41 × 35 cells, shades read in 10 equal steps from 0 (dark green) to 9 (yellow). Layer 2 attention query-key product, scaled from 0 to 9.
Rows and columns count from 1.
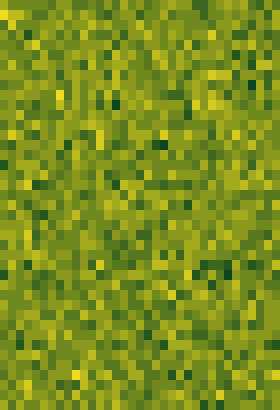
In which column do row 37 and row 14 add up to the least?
5
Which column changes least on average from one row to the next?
7
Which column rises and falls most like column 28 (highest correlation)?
26
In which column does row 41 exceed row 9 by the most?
32
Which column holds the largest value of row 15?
13
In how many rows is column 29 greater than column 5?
21
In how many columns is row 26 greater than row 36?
11
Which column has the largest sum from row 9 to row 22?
10
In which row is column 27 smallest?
29
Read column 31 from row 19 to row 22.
7 3 5 6
